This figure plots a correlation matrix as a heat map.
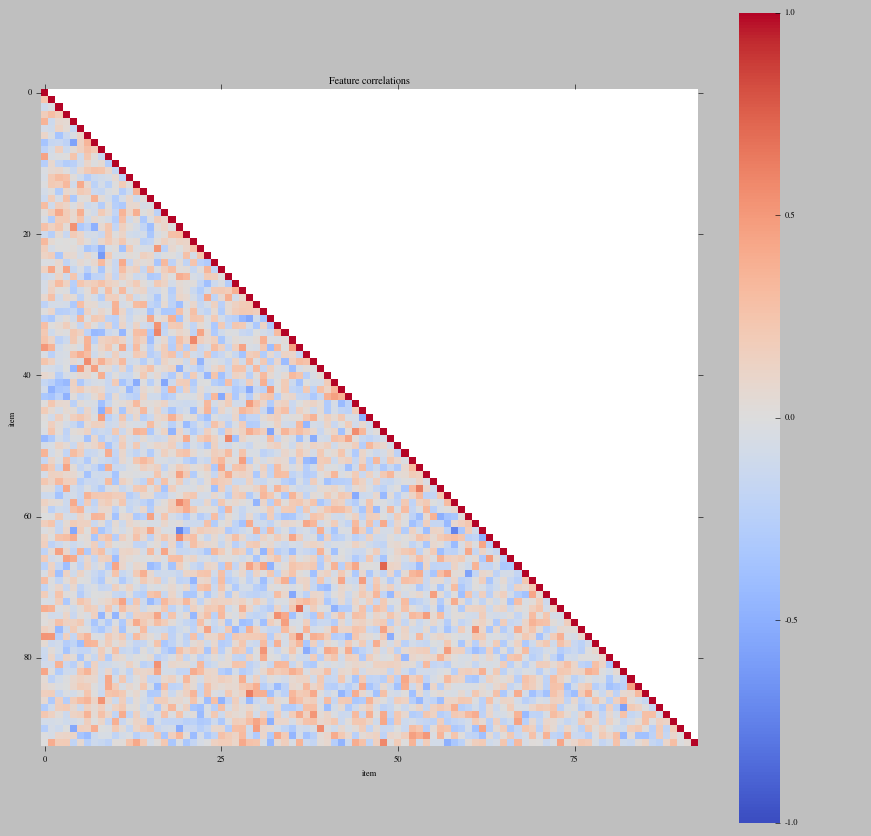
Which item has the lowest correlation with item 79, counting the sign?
37
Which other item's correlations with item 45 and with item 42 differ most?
32
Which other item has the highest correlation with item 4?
19
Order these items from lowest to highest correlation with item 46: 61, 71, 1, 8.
1, 71, 61, 8
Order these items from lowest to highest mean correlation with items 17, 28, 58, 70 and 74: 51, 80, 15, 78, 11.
80, 15, 78, 51, 11
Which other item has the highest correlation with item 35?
21
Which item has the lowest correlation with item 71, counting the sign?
35
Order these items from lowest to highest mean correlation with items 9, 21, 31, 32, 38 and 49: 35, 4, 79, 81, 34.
34, 81, 4, 79, 35
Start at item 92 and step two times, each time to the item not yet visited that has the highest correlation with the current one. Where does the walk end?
67
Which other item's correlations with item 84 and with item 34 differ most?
16
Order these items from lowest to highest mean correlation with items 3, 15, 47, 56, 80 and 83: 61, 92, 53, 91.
61, 92, 91, 53
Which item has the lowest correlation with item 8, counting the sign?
23
